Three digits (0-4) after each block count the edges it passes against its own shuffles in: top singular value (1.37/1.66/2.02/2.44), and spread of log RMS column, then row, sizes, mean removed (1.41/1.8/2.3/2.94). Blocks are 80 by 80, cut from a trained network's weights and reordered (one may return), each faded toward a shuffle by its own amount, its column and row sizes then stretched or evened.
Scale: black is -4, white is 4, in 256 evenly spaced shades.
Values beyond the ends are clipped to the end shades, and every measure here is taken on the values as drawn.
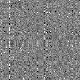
3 3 0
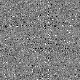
1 1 2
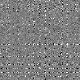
3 3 3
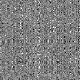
3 3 1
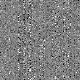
1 3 0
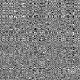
4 1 3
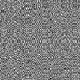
4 1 1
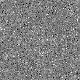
0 1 0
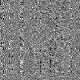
3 3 1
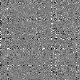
2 3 3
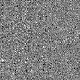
2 1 0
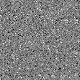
1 0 1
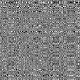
4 1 4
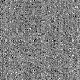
2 0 1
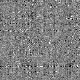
2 1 3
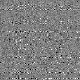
2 2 3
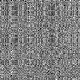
4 1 1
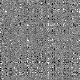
2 3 3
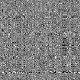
3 0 3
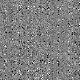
0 3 2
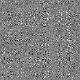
1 3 3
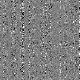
1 4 0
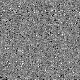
1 0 2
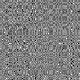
4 2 0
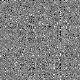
2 2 2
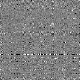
3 2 3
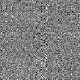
3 3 0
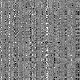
3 4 1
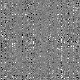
1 4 2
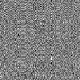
4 2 0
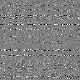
3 1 4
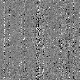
1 4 1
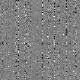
1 4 1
